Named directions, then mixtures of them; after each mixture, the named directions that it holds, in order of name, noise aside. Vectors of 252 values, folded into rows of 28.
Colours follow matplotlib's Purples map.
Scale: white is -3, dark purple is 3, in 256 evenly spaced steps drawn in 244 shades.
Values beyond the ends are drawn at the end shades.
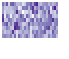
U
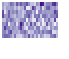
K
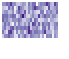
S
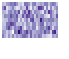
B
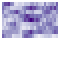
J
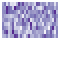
B, S, U.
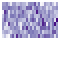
K.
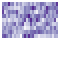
J, K.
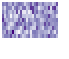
B, U.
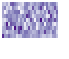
B, K, U.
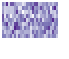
U.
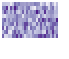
J, K, S.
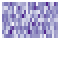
S.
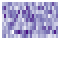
B, J, U.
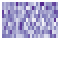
K.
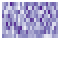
B, K, U.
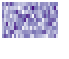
J, K, U.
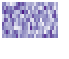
B, S, U.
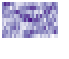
J.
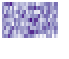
J, S.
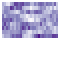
J.
